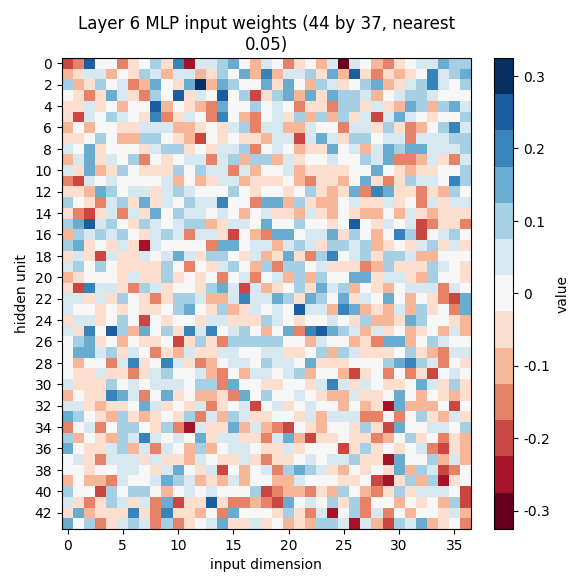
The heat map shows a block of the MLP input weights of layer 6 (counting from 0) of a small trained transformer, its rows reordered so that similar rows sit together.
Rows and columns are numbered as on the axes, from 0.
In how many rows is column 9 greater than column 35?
22
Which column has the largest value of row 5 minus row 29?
14
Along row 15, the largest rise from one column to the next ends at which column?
26
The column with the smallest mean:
28
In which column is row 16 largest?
30
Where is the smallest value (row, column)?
0, 25
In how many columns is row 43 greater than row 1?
19
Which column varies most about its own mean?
29
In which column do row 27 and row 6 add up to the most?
35
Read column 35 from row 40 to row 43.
0 0.1 0.05 0
